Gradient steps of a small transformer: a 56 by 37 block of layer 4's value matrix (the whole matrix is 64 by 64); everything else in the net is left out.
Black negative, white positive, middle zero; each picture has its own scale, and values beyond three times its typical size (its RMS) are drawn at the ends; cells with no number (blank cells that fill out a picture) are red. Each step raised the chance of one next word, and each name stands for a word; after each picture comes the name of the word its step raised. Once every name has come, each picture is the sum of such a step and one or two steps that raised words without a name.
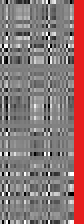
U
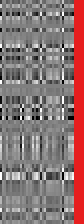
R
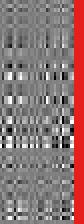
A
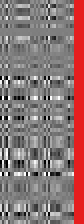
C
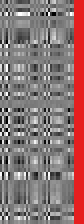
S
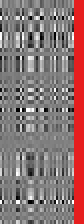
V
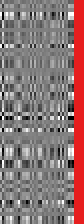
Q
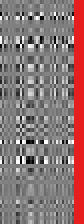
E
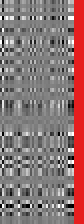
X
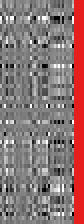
E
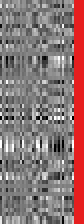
R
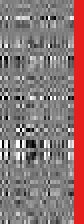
V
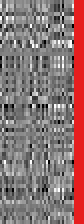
V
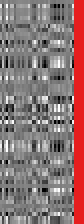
A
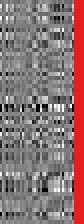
S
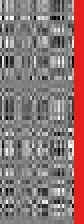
X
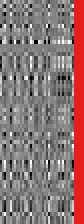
S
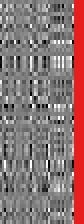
R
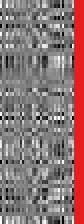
V
